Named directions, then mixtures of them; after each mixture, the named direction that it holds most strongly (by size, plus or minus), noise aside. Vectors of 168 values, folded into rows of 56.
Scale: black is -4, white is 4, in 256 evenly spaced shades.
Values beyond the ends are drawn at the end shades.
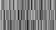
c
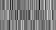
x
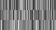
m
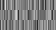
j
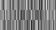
c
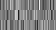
j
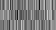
x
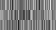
x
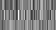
c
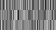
j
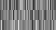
m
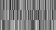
m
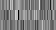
x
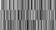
c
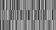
x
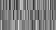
m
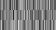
m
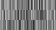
c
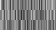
c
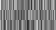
c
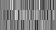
x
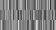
m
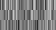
j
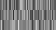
m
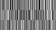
x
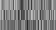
c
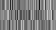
x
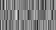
j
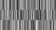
m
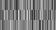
m
